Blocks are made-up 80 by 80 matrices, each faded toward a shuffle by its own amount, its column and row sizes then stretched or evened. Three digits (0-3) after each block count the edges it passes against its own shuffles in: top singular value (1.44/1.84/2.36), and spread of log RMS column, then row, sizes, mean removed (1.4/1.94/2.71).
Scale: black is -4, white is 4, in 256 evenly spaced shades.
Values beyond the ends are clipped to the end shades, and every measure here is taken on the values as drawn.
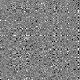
3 2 2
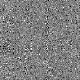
2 2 1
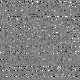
1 0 3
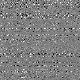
1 1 3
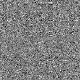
1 0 2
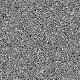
1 1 0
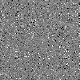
1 1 1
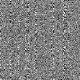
2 3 0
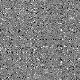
1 1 2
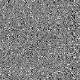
1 2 2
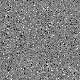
1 1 0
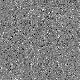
1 1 0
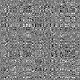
3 2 2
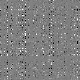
1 3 2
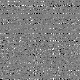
0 1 3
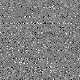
2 0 3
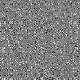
2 1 1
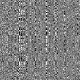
3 3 0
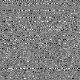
2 0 3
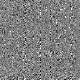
1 3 1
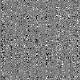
0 3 2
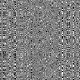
3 3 0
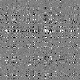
3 2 3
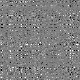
2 2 3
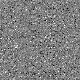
1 1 0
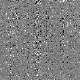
1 3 2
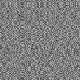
3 0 1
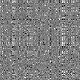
3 2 1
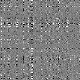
3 3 3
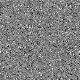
0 1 1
